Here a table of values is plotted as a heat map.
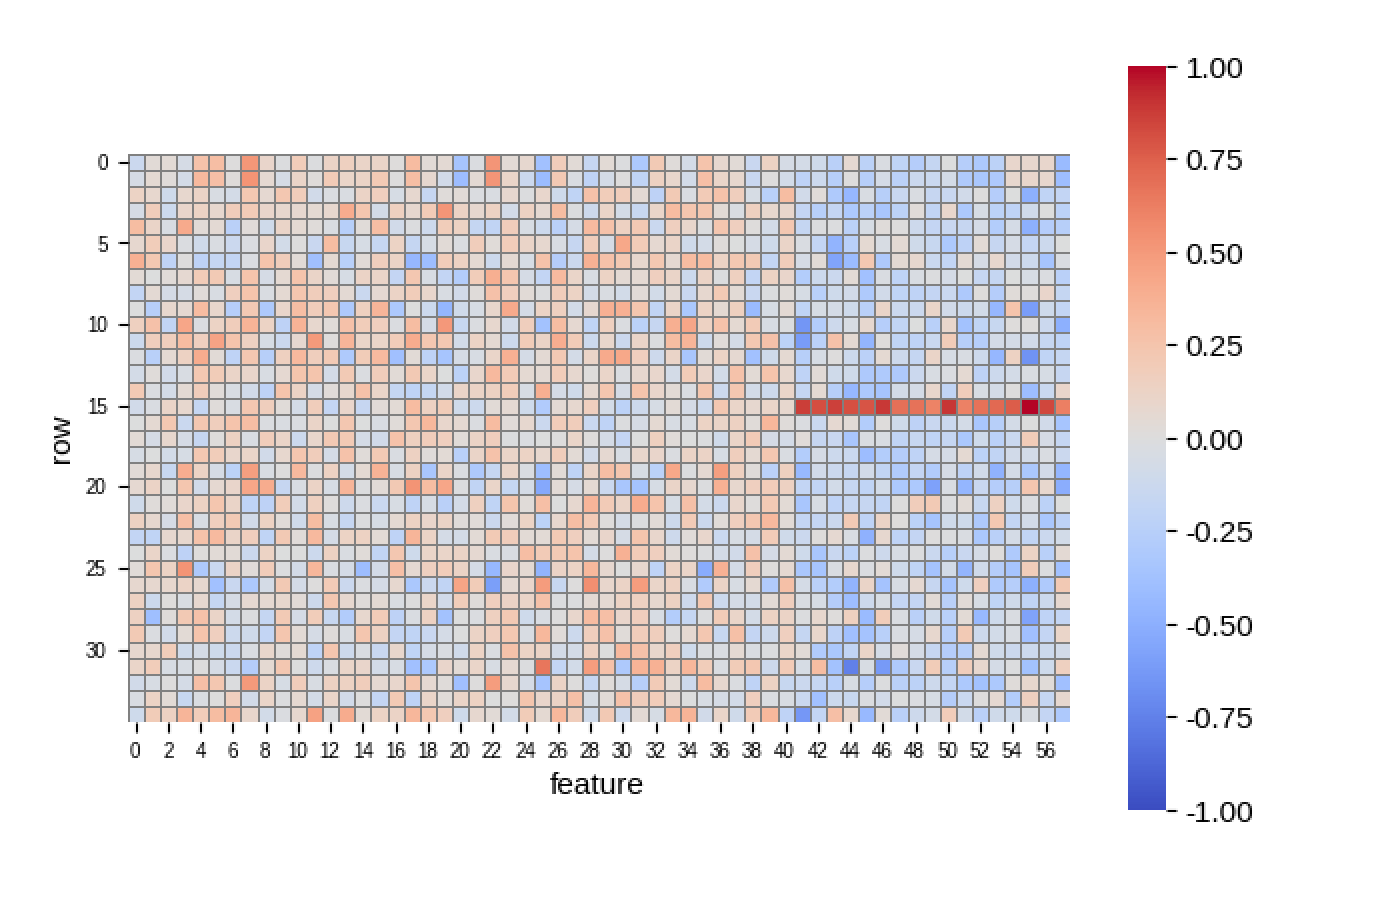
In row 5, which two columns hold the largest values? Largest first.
30, 12
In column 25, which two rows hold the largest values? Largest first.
31, 26
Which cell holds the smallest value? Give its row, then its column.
31, 44
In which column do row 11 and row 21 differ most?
17
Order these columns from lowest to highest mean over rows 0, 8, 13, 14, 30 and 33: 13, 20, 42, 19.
42, 20, 19, 13
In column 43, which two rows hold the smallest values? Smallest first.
6, 5
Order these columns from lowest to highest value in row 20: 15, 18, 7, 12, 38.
12, 15, 38, 18, 7
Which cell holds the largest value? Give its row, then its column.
15, 55
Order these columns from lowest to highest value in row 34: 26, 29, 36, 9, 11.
9, 36, 29, 26, 11
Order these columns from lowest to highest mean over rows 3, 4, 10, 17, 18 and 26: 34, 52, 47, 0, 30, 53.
53, 47, 52, 30, 0, 34
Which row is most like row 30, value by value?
5
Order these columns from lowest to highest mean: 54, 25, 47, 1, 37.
47, 54, 25, 1, 37
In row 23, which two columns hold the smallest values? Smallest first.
45, 52
